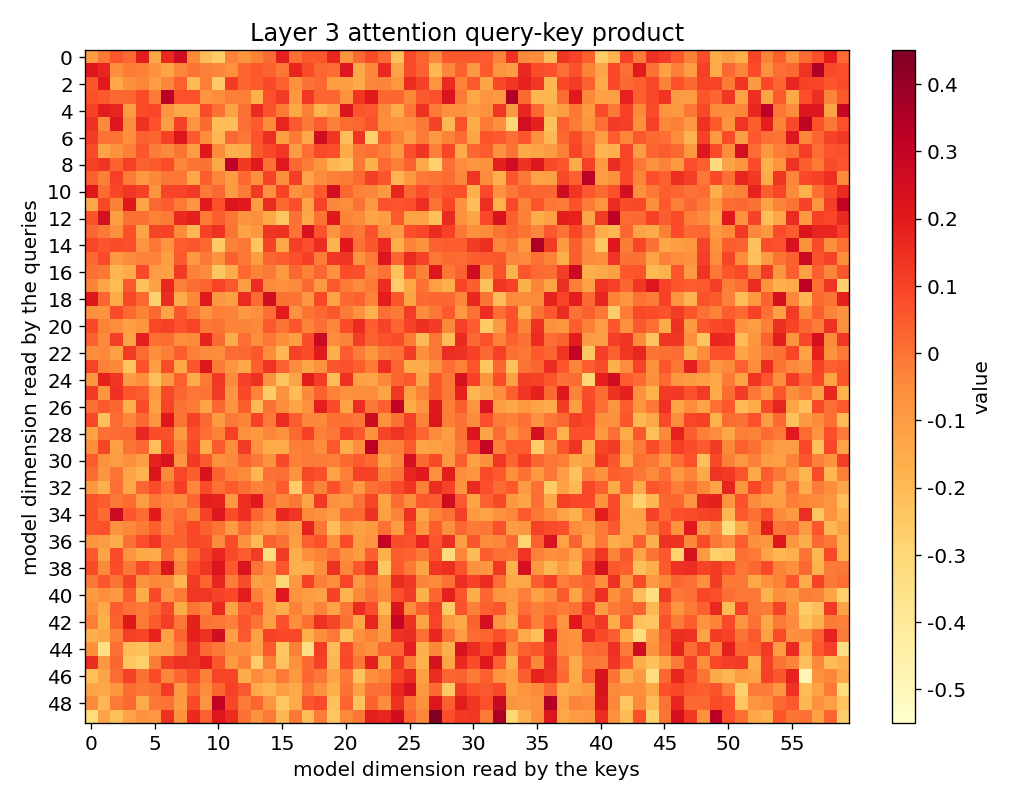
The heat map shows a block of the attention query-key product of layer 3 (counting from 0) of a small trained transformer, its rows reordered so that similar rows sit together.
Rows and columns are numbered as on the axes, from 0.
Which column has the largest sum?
25
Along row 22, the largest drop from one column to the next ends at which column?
39
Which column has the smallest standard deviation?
45
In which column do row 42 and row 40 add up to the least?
44
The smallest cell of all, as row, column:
46, 56
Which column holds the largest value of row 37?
47
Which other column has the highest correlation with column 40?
10
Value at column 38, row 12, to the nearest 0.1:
0.2
